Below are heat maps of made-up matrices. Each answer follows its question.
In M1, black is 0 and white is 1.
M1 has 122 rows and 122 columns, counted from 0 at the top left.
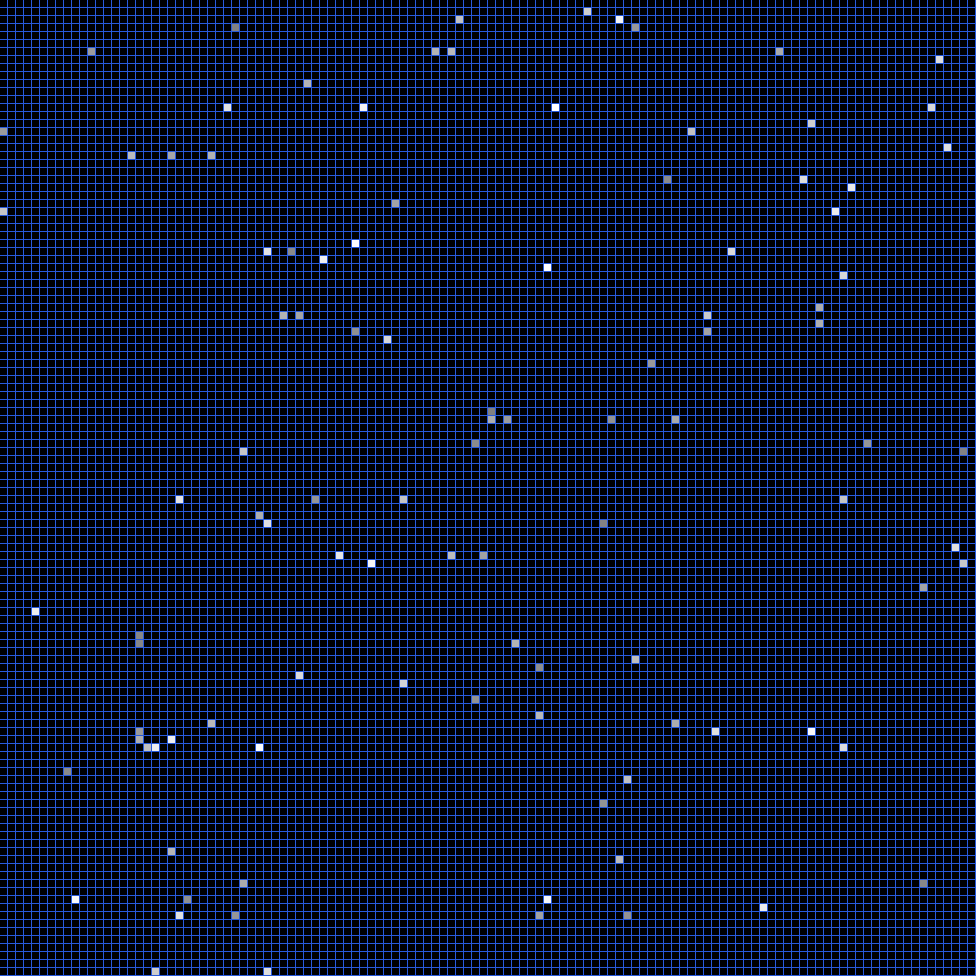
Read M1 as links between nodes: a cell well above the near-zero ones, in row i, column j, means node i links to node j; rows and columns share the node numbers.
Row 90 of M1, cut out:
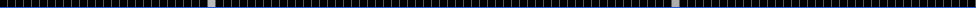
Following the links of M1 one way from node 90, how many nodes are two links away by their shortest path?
3
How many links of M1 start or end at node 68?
3
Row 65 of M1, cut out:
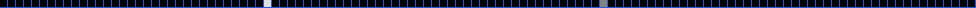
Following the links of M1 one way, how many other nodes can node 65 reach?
4
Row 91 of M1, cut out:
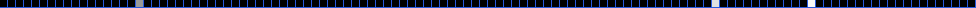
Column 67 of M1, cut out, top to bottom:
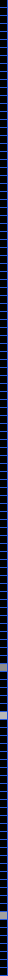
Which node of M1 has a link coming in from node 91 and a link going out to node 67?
node 89
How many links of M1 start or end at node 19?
5
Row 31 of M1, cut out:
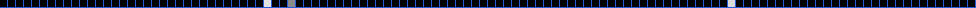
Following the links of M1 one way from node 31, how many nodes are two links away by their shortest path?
4
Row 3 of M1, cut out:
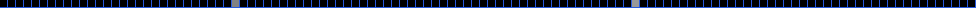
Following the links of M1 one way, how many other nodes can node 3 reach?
3
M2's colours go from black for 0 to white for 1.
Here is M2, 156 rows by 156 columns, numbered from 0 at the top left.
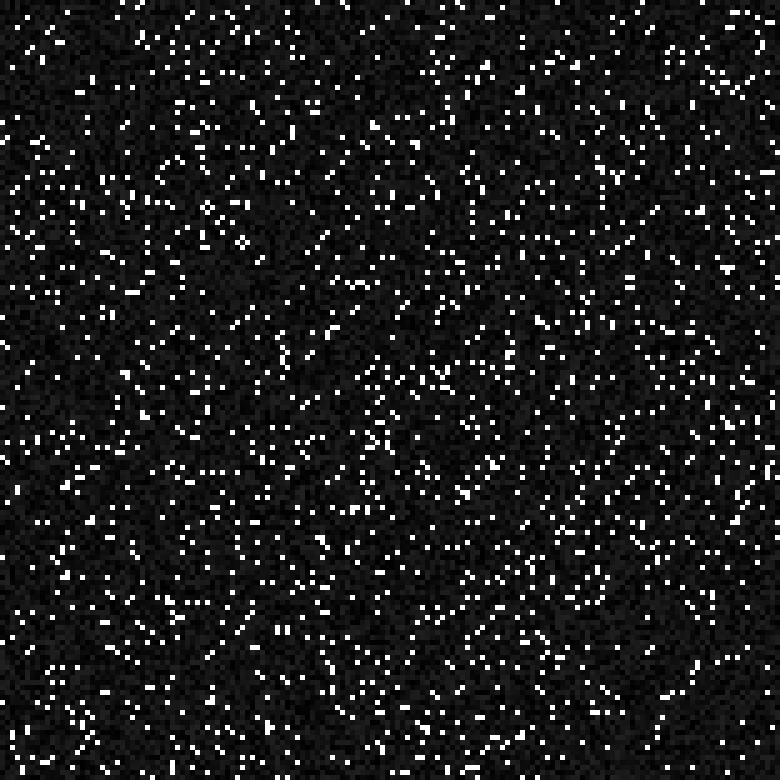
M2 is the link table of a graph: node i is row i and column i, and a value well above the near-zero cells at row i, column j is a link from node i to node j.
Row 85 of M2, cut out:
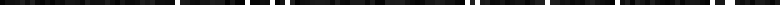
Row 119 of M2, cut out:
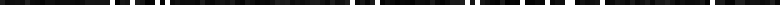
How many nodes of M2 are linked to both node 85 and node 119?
4
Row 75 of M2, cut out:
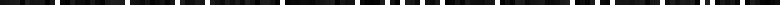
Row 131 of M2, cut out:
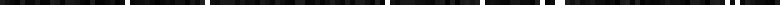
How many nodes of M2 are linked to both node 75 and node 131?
3
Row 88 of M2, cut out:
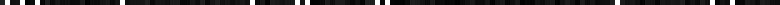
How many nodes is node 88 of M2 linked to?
12
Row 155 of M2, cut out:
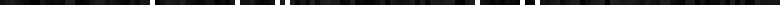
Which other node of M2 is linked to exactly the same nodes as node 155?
node 126
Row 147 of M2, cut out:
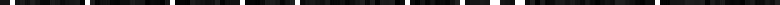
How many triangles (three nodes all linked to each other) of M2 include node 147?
6
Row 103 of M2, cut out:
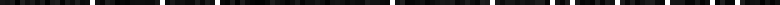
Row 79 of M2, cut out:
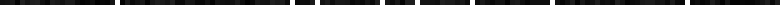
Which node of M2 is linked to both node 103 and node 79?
node 110
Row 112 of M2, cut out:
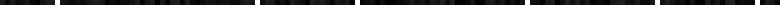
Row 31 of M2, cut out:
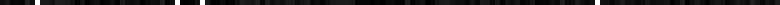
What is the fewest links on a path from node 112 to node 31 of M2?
4
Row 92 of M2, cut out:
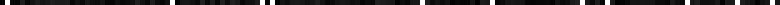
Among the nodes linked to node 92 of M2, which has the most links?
node 34
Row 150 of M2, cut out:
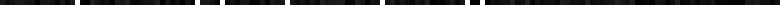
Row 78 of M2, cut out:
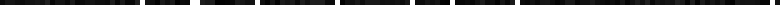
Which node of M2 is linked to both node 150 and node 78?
node 39
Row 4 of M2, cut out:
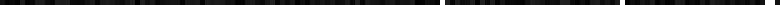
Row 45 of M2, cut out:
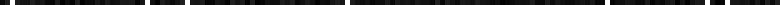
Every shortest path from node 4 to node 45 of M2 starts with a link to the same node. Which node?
node 154
